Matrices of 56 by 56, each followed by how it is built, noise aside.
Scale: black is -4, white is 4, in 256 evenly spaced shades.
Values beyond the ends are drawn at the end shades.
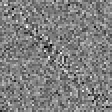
banded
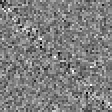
banded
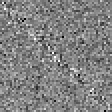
banded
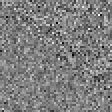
upper triangular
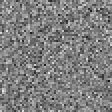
noise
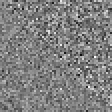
upper triangular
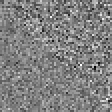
upper triangular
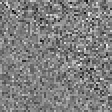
upper triangular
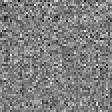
low rank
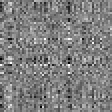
low rank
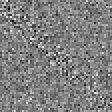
banded
